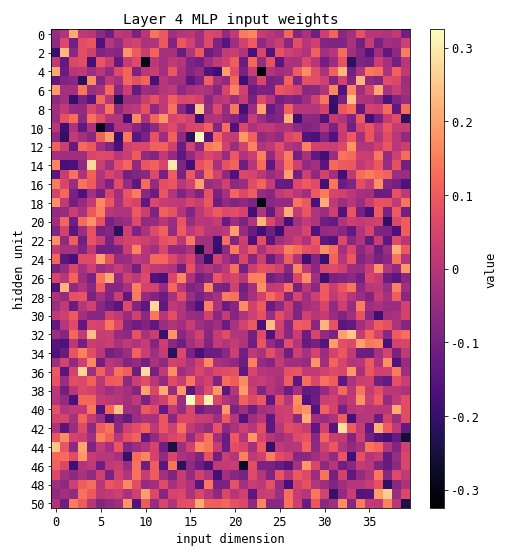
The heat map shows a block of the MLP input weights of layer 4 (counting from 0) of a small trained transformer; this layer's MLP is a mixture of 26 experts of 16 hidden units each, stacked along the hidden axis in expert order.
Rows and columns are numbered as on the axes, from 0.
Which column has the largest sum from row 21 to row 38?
4
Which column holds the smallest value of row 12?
7
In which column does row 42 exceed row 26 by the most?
32
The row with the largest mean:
36
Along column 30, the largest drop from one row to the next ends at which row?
24
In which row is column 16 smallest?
23
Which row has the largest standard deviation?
11
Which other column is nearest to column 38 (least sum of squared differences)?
25
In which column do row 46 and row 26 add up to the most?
28
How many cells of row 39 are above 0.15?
4
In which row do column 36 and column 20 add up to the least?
30
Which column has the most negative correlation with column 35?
9
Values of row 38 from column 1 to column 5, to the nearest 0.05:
-0.1 0 0.05 0.05 0
